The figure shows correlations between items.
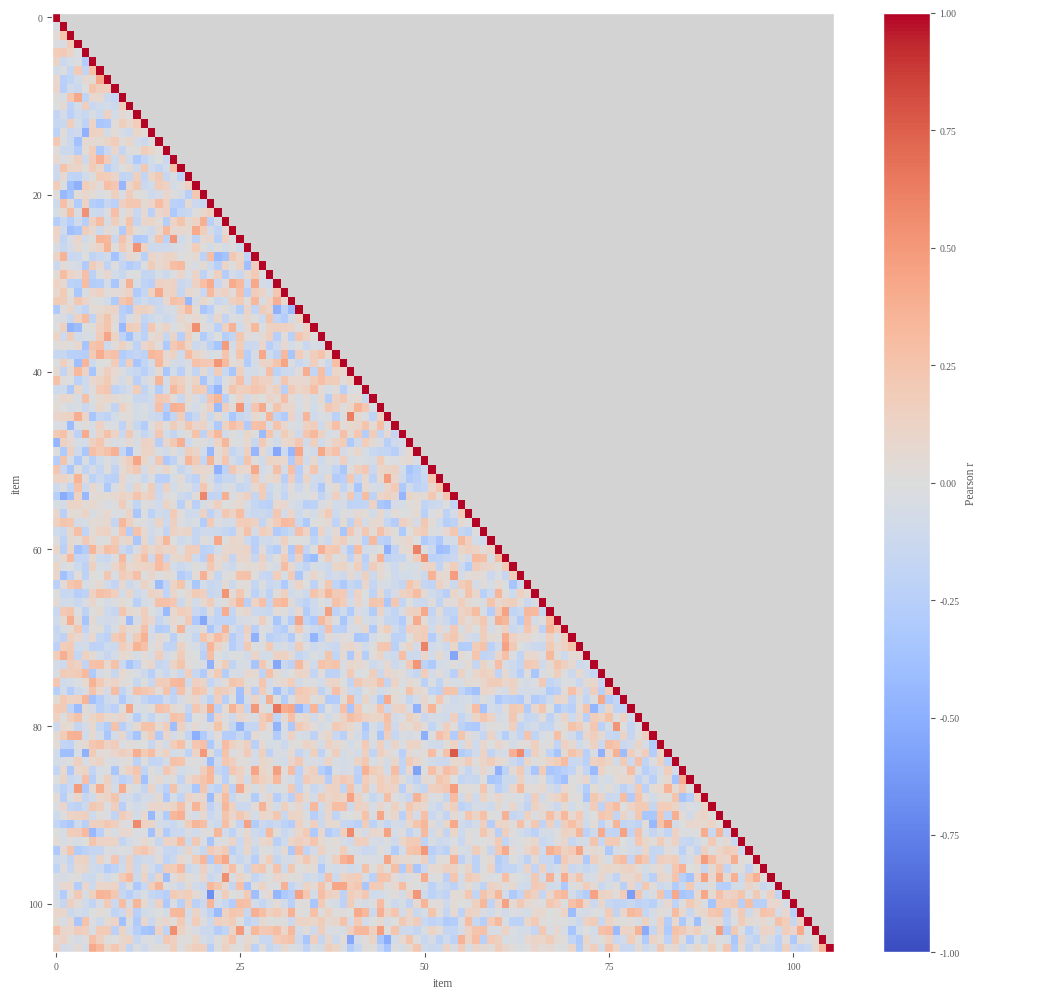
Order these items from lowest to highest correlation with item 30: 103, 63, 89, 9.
89, 9, 63, 103
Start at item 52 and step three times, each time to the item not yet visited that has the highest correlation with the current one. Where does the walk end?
92
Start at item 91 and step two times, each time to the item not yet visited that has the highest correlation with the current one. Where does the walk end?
26
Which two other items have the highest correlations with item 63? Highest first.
83, 54
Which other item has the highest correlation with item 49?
60
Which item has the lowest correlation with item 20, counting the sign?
68
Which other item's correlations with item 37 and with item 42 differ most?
85
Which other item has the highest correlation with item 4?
22
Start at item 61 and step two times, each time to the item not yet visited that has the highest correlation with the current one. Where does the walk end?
71
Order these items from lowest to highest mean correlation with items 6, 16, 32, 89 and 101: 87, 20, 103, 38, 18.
18, 20, 38, 87, 103
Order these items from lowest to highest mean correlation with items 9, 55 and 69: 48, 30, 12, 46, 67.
46, 30, 48, 12, 67
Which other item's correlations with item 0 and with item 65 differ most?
23
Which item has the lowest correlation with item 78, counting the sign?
99
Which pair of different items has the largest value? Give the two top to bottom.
54, 83
